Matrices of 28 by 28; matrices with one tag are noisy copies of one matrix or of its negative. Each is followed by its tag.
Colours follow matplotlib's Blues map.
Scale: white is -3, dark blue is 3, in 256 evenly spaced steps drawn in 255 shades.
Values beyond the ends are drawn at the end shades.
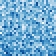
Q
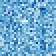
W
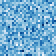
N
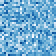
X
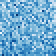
Q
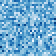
X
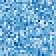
N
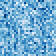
W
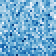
Q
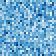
N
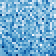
Q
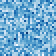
N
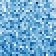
Q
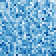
Q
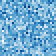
N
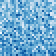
Q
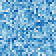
N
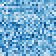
X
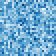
W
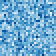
N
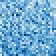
Q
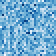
W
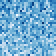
Q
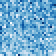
Q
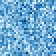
W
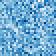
W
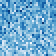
Q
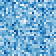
W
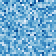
W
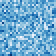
X
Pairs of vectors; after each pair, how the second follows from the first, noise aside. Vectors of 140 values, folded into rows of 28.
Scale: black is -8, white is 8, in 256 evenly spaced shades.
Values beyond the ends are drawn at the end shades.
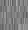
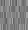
sign-scrambled.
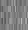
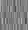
sign-scrambled.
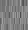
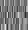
reversed, negated, scaled up.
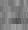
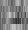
scaled up.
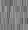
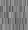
sign-scrambled.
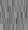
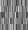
wrapped around, negated, scaled up.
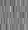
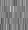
sign-scrambled.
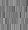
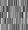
reversed, negated, scaled up.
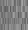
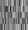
scaled up.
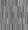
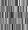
scaled up.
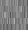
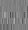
partly zeroed.
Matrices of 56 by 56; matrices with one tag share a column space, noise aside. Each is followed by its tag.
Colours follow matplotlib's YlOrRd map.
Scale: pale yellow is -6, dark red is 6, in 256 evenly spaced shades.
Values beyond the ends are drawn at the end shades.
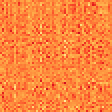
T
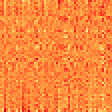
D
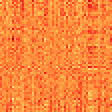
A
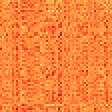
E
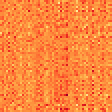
E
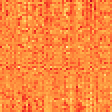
A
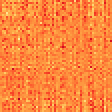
A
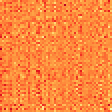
E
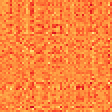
T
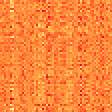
E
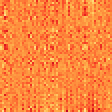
D
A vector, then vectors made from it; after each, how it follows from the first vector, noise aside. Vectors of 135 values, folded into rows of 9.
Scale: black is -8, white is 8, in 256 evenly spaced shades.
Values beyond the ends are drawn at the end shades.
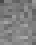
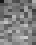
scaled up.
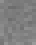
reversed, negated, shrunk.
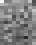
negated, scaled up.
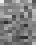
negated, scaled up.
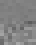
reversed, negated, partly zeroed.
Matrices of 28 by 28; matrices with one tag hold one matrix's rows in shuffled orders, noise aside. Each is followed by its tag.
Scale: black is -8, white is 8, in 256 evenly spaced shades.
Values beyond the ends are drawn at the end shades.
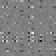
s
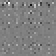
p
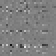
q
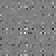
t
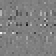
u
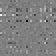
u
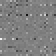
u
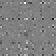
t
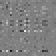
q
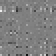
u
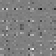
s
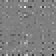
t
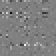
q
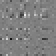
q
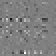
q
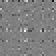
t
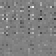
s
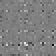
t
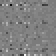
q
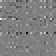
u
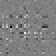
q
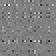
p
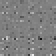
s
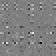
s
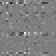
q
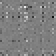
t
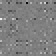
u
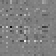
q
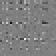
q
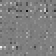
u
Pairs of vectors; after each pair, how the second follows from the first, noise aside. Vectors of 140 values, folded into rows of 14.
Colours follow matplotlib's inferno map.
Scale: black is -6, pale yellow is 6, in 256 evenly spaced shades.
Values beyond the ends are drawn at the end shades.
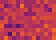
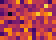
reversed, negated, scaled up.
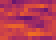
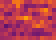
negated.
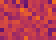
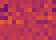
reversed, partly zeroed.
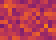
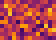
scaled up.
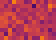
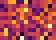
reversed, scaled up.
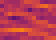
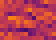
negated.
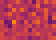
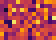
scaled up.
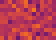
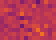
reversed, partly zeroed.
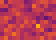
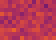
wrapped around, negated, shrunk.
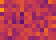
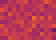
reversed, negated, shrunk.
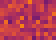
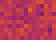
wrapped around, negated, shrunk.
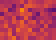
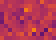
reversed, partly zeroed.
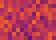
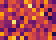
reversed, negated, scaled up.
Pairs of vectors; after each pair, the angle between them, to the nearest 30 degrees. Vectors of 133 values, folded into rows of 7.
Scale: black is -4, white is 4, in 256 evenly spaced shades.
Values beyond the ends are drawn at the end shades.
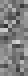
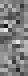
30 degrees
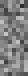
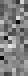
60 degrees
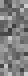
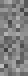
120 degrees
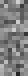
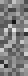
60 degrees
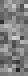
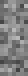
30 degrees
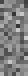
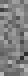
60 degrees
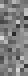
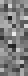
120 degrees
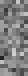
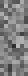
90 degrees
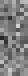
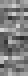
60 degrees
